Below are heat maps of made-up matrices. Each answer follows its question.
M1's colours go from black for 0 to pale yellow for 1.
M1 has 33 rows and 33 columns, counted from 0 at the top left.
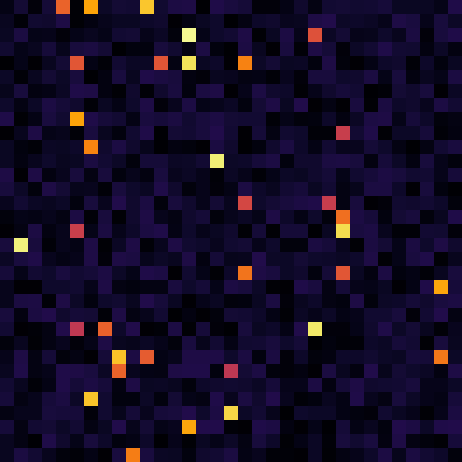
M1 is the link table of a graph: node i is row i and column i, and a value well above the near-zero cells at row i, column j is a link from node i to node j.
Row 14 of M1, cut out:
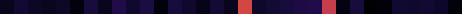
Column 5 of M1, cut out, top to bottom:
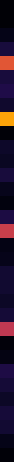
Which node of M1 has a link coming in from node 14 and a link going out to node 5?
node 23
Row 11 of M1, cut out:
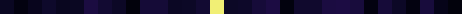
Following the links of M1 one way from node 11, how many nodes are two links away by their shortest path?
1
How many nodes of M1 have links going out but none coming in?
11
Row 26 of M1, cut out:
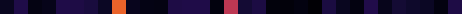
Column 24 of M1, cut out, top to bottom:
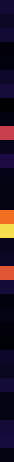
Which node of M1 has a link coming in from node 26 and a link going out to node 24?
node 16
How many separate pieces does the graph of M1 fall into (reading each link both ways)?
6
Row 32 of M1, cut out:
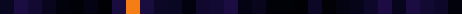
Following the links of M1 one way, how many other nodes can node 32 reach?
2
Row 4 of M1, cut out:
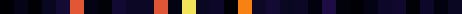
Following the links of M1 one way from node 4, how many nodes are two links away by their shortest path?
2
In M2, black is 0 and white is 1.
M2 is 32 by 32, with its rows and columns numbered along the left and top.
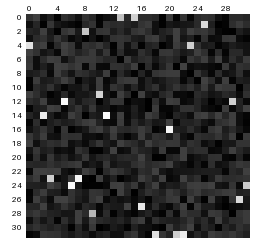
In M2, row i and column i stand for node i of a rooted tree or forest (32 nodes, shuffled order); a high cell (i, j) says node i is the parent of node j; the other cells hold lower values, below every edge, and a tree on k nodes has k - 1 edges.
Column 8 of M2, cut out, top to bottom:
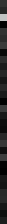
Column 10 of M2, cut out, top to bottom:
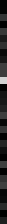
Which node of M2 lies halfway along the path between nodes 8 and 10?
14
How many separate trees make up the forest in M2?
10
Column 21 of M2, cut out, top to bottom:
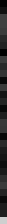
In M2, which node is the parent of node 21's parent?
24
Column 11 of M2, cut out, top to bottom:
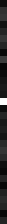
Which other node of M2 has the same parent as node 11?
2
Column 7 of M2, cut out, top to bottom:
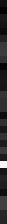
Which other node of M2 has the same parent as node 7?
3
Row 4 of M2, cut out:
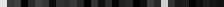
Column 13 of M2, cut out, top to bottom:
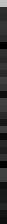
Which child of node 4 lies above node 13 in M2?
0
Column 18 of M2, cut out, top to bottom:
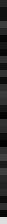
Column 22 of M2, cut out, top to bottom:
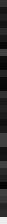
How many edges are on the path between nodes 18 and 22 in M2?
2
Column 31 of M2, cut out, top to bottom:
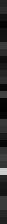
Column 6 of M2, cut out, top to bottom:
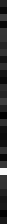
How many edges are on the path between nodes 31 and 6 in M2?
2
